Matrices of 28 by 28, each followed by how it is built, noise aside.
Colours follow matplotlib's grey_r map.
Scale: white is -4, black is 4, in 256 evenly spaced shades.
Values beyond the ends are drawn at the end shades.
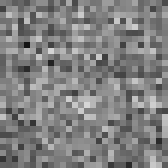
blocks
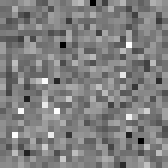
sparse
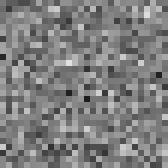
noise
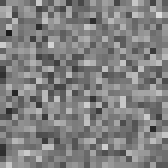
repeating rows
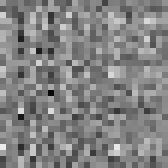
low rank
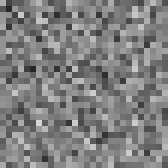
repeating rows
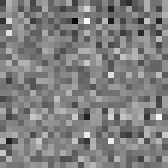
low rank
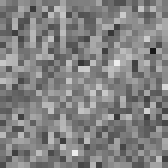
Hankel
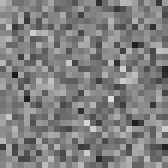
repeating rows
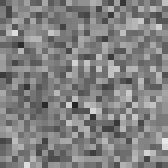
noise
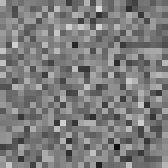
Hankel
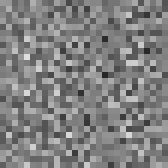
repeating rows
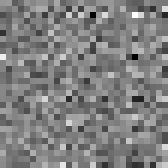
low rank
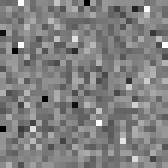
sparse
